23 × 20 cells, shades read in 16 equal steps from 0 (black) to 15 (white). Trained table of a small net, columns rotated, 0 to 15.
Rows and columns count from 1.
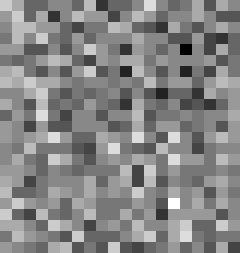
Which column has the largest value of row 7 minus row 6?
8
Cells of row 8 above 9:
8
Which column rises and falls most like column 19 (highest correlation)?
5
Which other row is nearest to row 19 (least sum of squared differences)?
15
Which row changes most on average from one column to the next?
7
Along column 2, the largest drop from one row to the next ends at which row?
20
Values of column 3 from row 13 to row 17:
9 11 7 8 4
